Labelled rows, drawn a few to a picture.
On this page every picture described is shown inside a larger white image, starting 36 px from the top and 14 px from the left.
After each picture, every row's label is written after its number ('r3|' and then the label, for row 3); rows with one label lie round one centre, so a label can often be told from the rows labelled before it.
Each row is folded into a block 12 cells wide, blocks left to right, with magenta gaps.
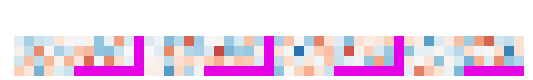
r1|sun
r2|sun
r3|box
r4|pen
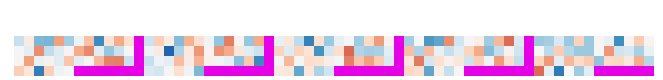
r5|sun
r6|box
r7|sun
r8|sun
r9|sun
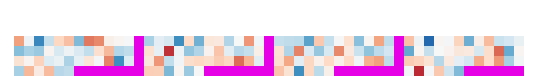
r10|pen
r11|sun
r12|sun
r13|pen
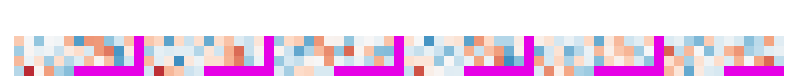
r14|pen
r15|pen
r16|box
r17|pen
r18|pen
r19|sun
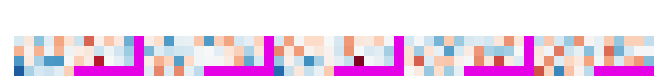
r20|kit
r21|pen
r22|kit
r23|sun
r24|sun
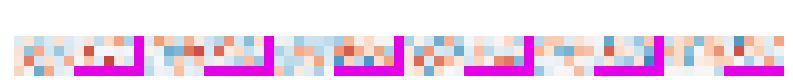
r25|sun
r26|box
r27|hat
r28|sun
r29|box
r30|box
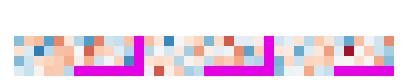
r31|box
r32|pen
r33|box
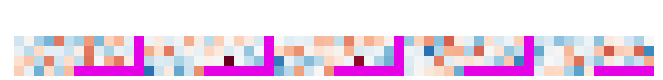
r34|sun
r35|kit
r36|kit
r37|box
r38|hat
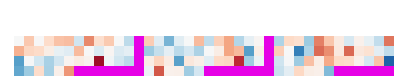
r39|kit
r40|pen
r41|box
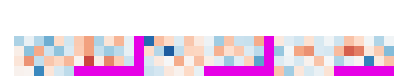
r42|sun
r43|box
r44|hat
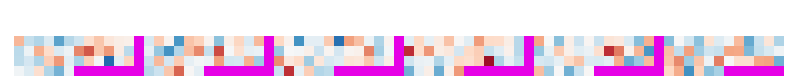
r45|hat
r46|box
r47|pen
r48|kit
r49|hat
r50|sun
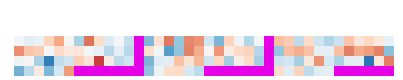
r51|kit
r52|box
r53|hat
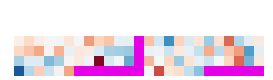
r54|kit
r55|pen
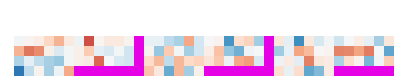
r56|kit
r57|sun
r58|hat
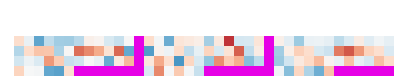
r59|hat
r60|pen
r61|hat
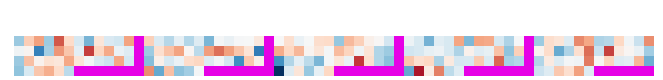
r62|box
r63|hat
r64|kit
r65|pen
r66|box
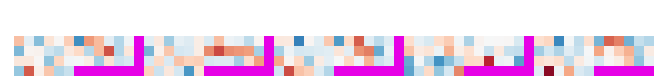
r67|pen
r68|hat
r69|pen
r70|kit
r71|pen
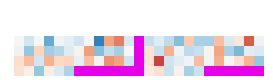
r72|sun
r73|sun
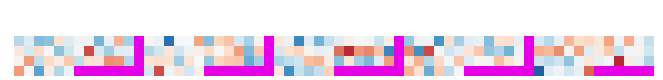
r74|sun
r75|pen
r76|hat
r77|sun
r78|kit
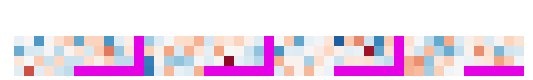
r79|pen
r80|kit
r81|pen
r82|sun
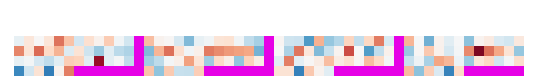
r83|kit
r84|hat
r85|sun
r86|hat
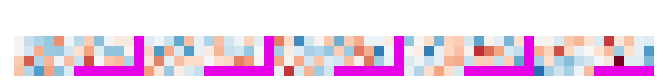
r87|sun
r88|sun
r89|pen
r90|box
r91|kit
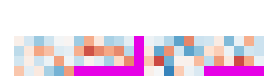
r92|hat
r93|sun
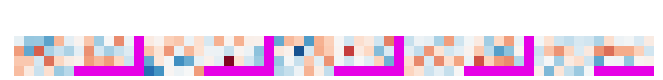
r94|sun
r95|kit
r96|box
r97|sun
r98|hat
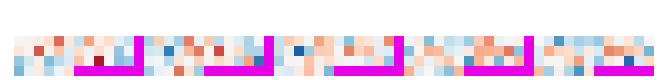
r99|kit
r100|box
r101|box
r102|hat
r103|hat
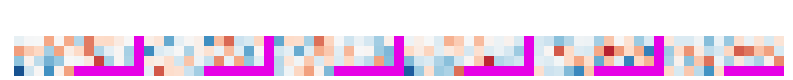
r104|kit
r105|pen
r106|box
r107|kit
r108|hat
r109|hat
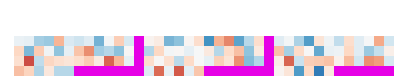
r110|sun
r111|pen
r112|sun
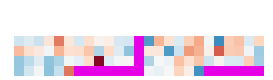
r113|kit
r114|box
